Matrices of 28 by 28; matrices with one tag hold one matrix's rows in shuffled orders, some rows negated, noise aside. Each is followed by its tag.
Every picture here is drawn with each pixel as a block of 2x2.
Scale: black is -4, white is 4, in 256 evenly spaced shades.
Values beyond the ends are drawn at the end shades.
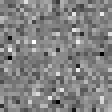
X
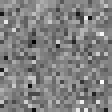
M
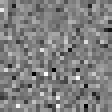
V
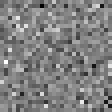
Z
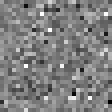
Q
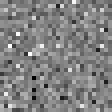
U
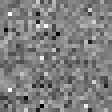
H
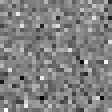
Z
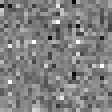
X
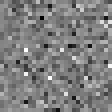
Q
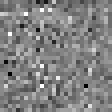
H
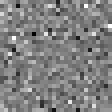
V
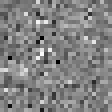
H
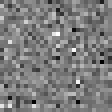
X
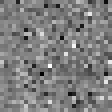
Q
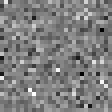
M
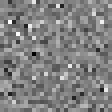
U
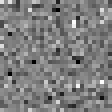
X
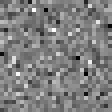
V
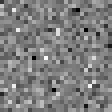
V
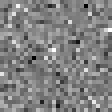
V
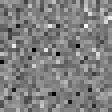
V
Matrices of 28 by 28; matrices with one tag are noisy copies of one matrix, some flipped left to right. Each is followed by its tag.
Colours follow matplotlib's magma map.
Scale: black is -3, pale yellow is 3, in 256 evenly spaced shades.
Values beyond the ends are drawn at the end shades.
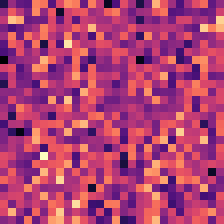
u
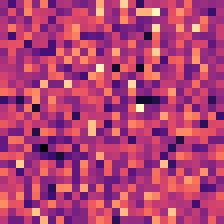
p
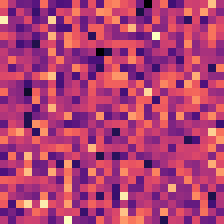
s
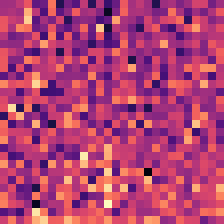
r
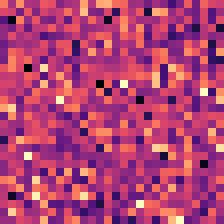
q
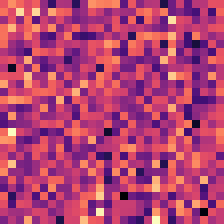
s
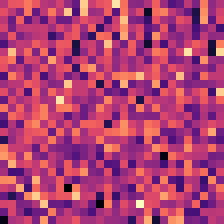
q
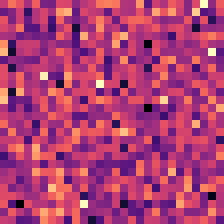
q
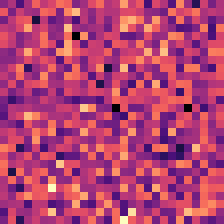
p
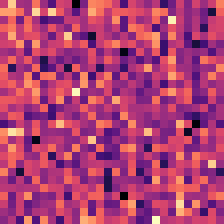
s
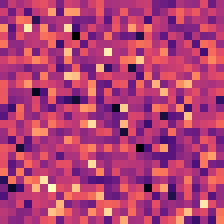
p
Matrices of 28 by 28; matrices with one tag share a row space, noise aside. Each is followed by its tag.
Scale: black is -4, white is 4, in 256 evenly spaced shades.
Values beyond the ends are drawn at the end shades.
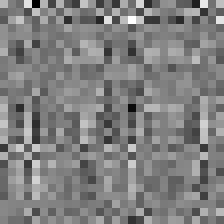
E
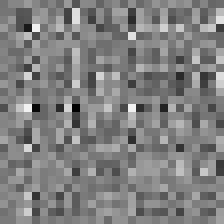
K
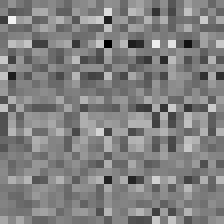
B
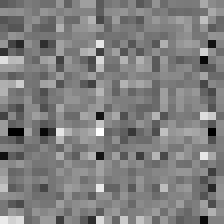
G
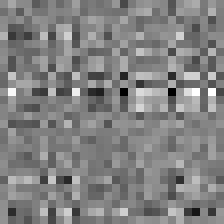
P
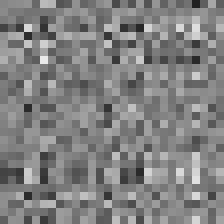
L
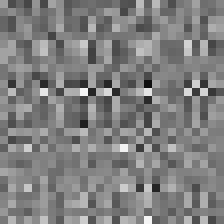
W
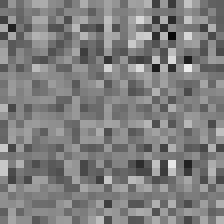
B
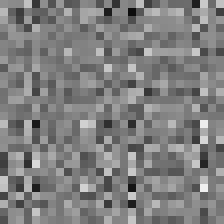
E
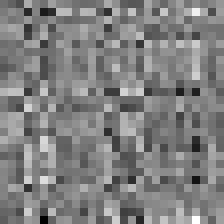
L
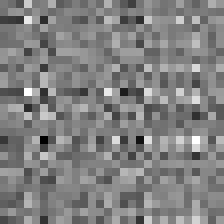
L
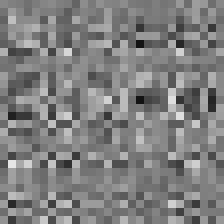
P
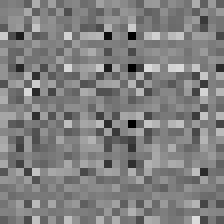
E
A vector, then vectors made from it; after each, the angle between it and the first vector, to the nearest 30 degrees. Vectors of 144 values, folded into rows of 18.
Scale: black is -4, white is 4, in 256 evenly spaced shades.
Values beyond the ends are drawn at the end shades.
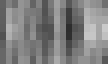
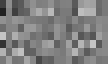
90 degrees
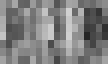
150 degrees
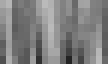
90 degrees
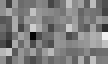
90 degrees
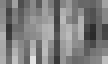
150 degrees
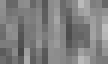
60 degrees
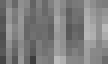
30 degrees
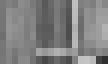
60 degrees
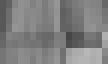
60 degrees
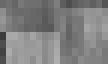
60 degrees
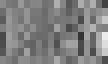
60 degrees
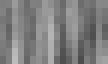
120 degrees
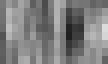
30 degrees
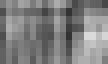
30 degrees
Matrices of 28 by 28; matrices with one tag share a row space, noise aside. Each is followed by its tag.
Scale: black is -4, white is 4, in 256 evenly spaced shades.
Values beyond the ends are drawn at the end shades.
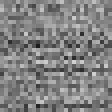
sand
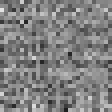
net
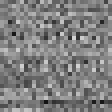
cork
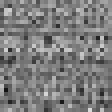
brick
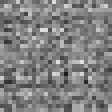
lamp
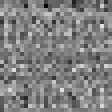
brick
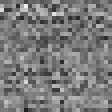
lamp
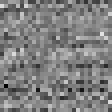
net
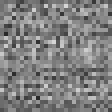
cork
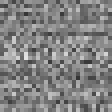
cork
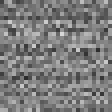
cork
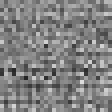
brick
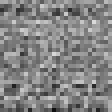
lamp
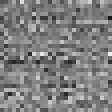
net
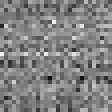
brick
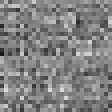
net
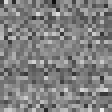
brick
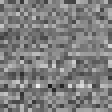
net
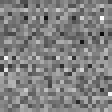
brick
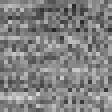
sand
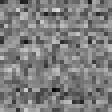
lamp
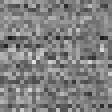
cork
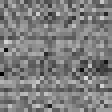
brick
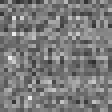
cork
